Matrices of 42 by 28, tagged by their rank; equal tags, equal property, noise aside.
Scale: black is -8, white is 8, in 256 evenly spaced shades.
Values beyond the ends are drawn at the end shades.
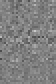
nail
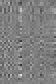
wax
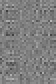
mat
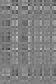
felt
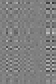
felt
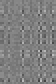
felt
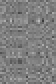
mat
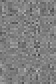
nail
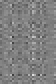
wax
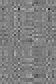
mat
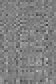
mat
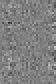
mat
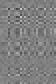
felt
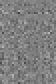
nail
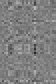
wax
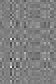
wax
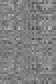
mat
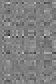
wax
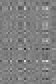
felt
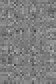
nail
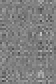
nail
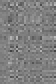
wax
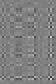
felt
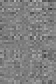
mat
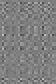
wax
